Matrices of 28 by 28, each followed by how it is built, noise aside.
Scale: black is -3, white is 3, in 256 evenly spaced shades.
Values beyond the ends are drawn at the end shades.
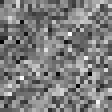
Hankel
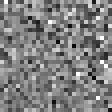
upper triangular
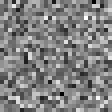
repeating columns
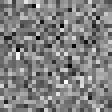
noise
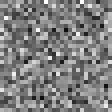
repeating columns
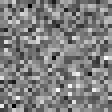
noise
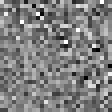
upper triangular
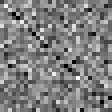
diagonal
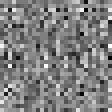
low rank
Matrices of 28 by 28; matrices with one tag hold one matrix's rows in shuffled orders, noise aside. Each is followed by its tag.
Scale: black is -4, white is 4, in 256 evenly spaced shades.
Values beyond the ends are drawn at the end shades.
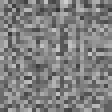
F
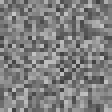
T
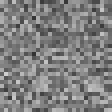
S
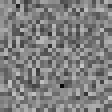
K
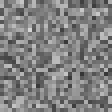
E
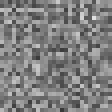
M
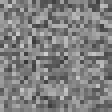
S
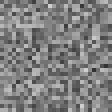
M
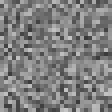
F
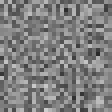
T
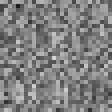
E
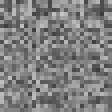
S
